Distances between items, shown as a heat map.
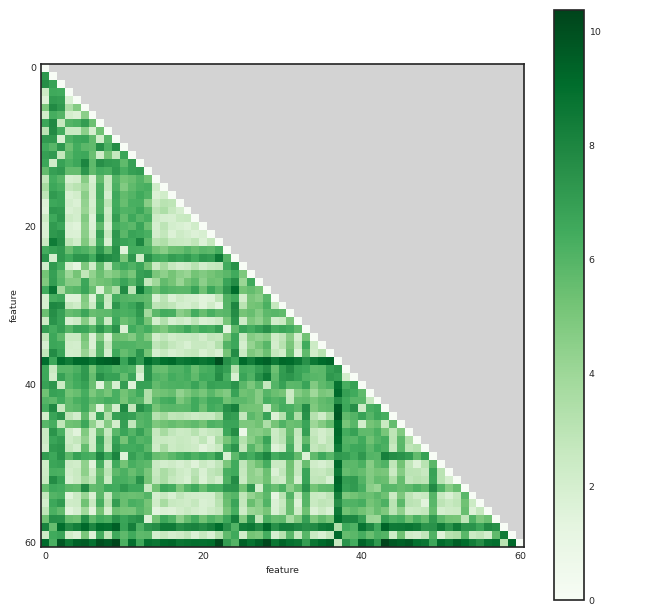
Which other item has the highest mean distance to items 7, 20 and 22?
60
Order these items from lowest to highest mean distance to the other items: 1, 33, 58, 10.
10, 33, 1, 58
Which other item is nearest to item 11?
40
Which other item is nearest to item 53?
27
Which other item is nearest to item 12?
39
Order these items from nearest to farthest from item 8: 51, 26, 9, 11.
51, 26, 11, 9
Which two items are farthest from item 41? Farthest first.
37, 60
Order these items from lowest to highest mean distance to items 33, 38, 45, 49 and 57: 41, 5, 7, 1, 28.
41, 1, 7, 28, 5
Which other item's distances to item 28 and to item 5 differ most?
7
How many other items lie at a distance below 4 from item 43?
7
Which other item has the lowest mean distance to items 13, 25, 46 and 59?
4
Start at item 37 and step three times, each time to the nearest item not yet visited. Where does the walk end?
1
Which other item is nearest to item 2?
9
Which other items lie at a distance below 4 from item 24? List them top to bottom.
1, 12, 38, 39
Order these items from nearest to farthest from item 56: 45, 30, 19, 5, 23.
19, 30, 5, 45, 23
